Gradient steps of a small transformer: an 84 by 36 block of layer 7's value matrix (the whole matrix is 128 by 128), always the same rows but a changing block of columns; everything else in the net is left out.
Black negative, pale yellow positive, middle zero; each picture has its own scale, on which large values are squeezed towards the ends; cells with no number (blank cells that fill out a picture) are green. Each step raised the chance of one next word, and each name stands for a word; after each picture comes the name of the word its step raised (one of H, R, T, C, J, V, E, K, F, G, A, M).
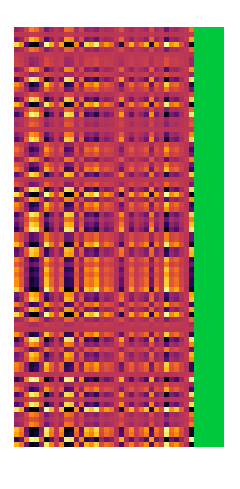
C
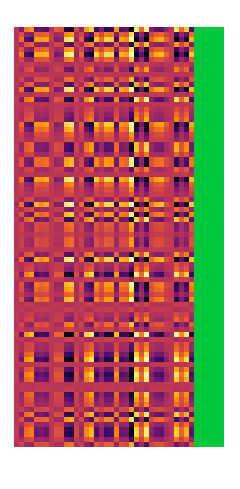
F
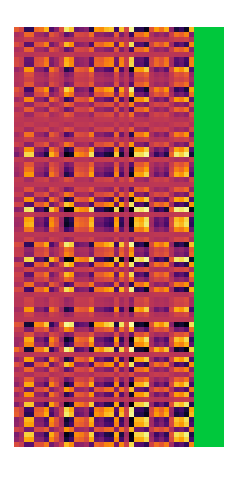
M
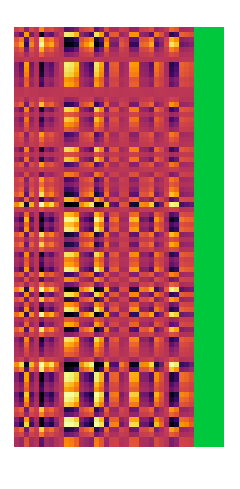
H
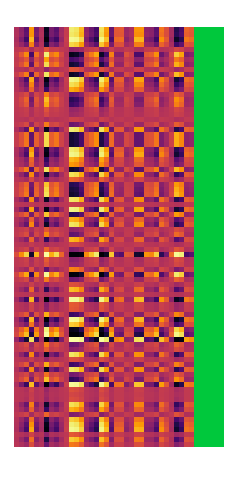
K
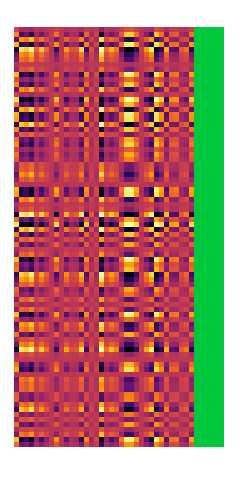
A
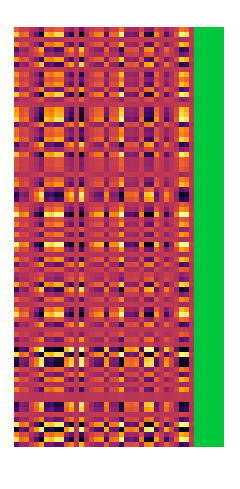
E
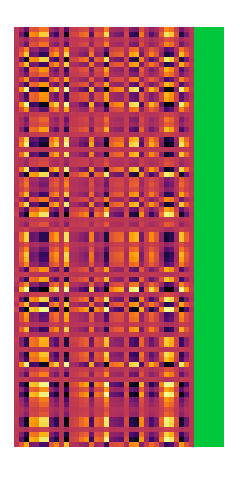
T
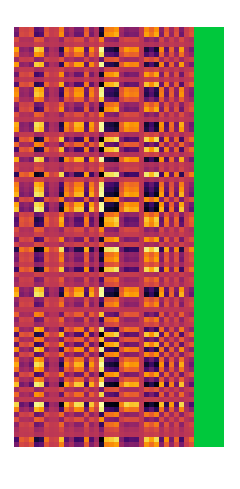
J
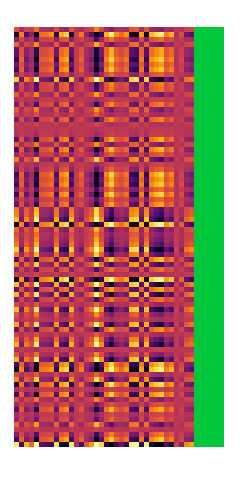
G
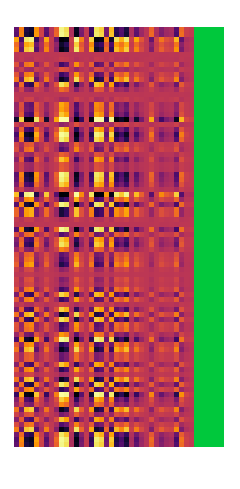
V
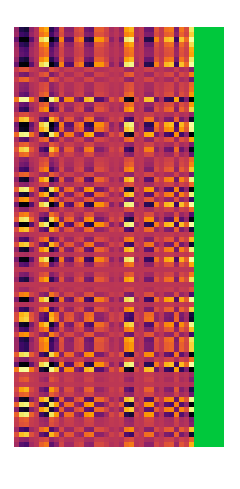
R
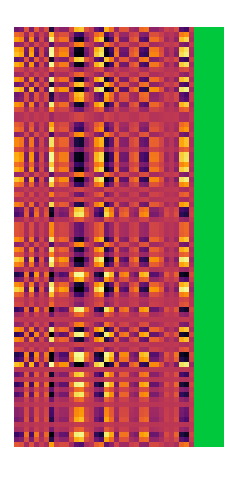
T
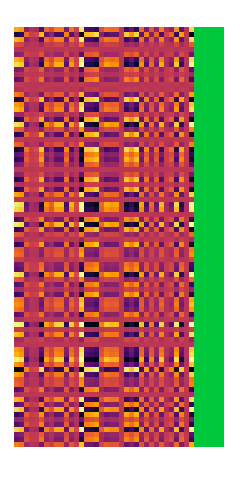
R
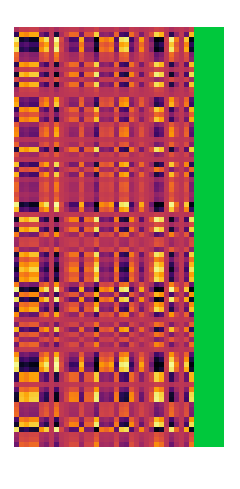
H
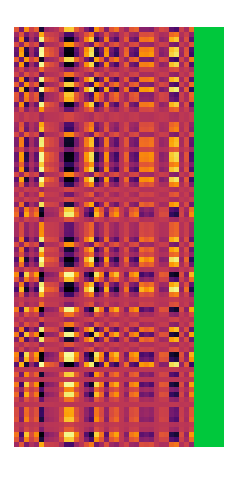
T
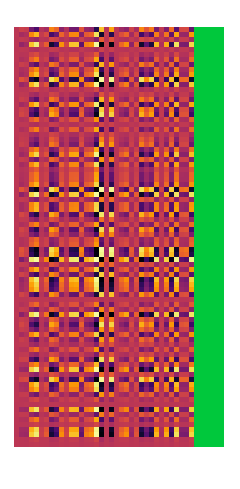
C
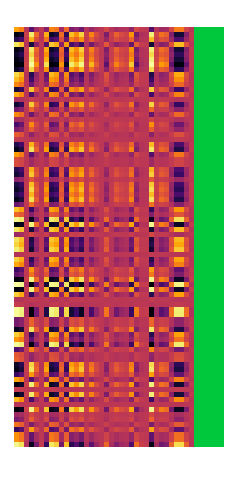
G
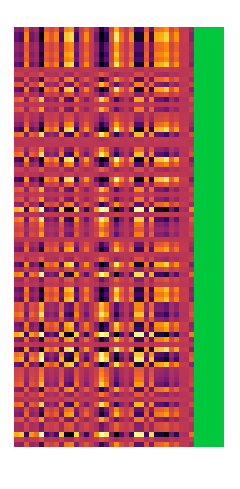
M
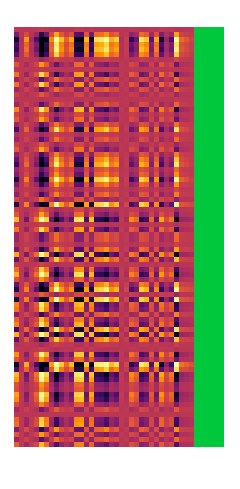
H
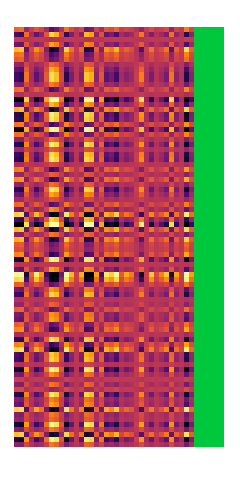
A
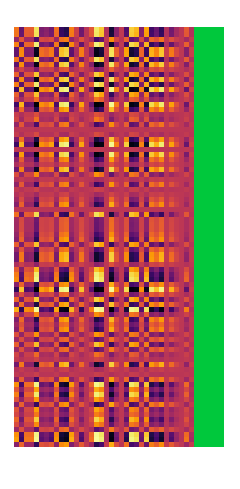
T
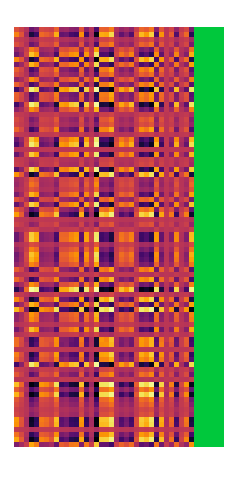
T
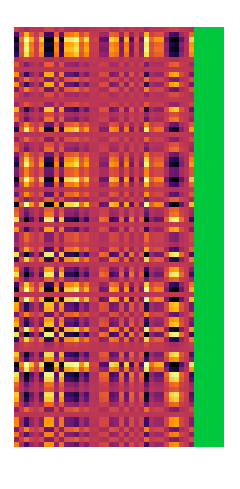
H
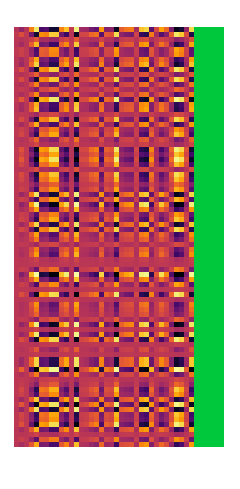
R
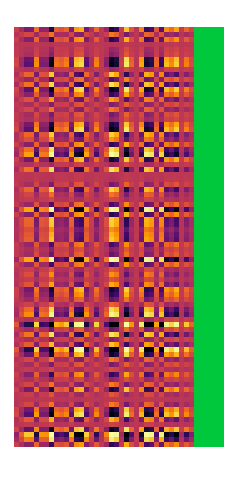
M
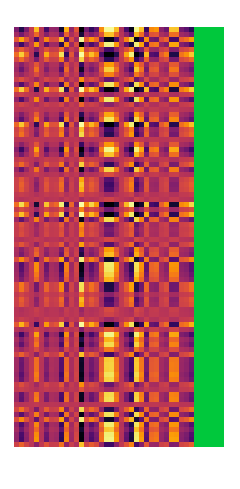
F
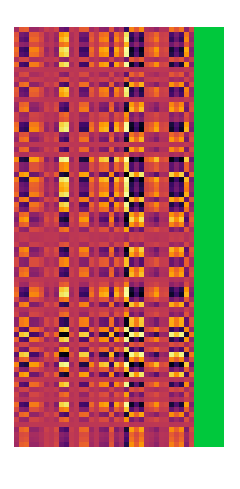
J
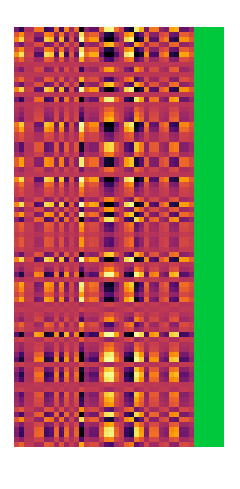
F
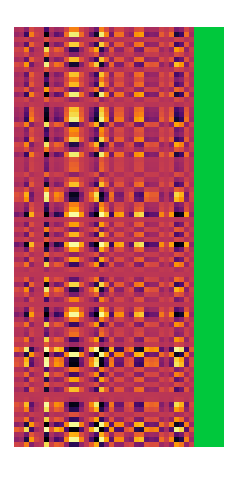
E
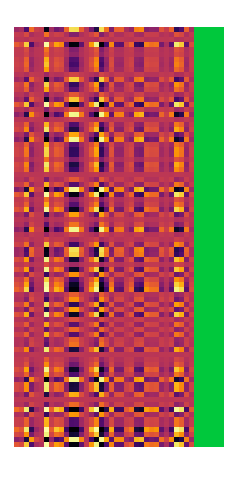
C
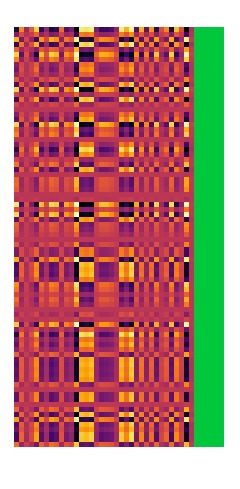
F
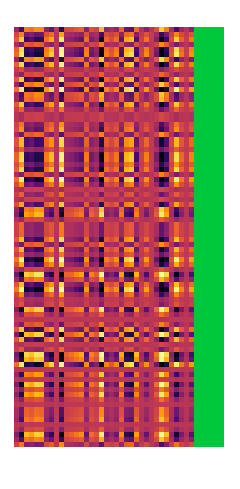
T
